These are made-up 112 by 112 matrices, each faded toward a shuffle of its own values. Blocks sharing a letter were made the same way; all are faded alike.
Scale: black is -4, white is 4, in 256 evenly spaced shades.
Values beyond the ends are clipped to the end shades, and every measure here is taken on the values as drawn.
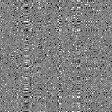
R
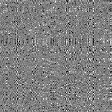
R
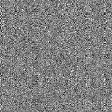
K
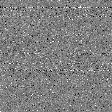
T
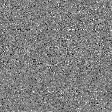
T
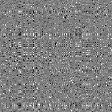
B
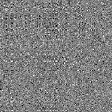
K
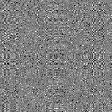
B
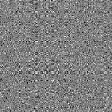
B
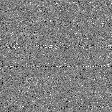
T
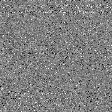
T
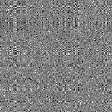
B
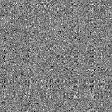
K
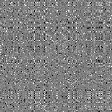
R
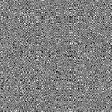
B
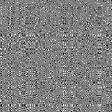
R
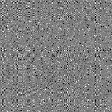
R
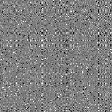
R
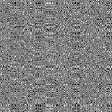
B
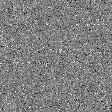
T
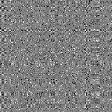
B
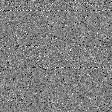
T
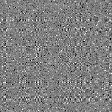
B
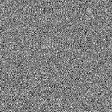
K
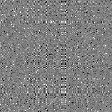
R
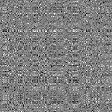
B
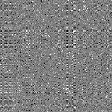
B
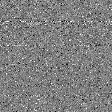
T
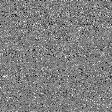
T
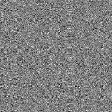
K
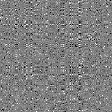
B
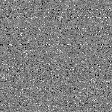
T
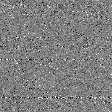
T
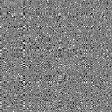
B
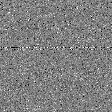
T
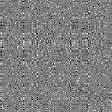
R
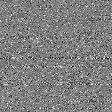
T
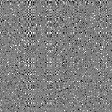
R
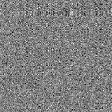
K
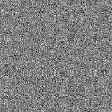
K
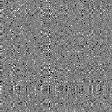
R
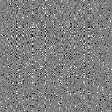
R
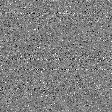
T
